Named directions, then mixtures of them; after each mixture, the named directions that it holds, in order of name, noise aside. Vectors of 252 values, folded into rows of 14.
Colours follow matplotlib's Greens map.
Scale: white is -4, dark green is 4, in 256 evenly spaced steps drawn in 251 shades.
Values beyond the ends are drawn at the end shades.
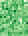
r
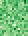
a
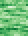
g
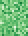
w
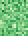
a, w.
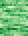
g.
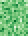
r, w.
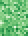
g, w.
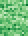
a, g, w.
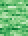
g.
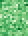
a, g, r.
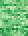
g, w.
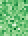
a.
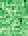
a, g, r.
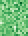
w.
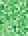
w.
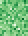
a.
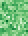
a, g, r.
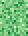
r, w.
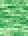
g.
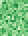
a, r.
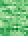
g, w.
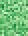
a, g, w.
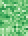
g, w.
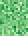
w.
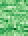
a, g.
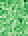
a, r.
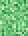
a, w.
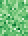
a.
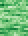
g.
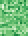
g, r, w.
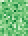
a, r, w.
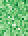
a.
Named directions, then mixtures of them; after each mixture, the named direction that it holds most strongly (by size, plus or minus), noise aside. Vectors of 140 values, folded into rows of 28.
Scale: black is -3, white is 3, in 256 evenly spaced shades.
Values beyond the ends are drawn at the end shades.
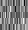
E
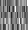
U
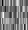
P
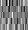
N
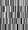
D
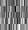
E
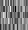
D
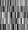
U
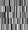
D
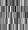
N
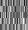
E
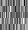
E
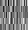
E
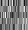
E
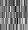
E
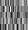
D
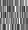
U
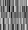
U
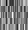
N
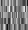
U
